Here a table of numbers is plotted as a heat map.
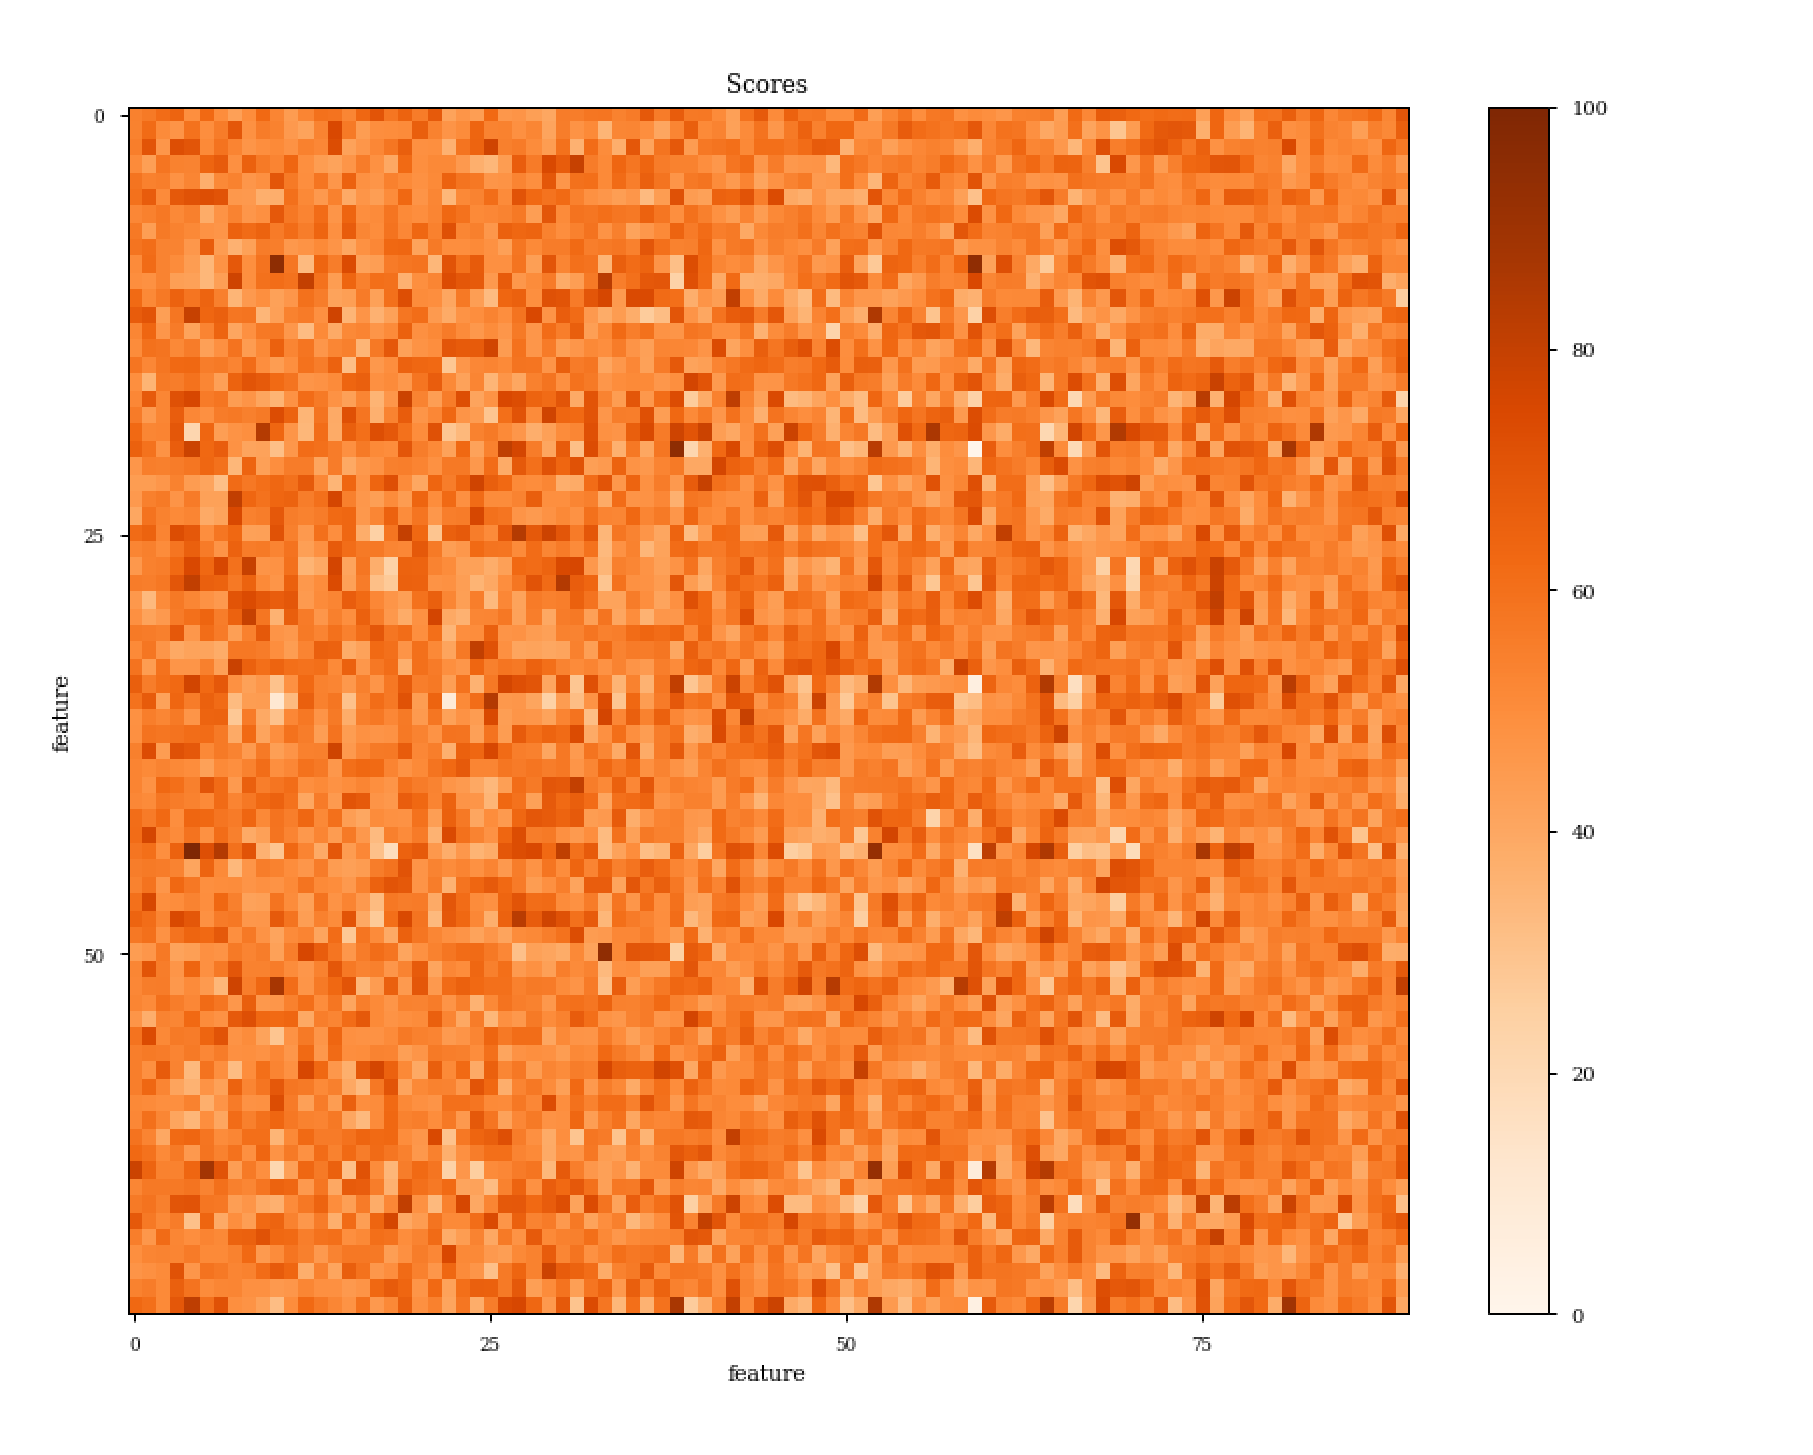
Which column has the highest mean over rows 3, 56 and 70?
69
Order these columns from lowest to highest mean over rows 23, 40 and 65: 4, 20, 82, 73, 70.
70, 73, 82, 20, 4
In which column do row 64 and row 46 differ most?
68
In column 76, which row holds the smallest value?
35
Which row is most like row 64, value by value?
41
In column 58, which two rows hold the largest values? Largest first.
52, 33
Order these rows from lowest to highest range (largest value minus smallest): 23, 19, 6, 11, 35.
6, 23, 11, 19, 35
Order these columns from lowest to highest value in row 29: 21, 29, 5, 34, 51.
34, 5, 29, 51, 21
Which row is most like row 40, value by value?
3
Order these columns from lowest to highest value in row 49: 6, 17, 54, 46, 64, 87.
46, 17, 87, 54, 6, 64
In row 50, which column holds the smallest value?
38
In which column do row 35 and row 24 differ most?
10
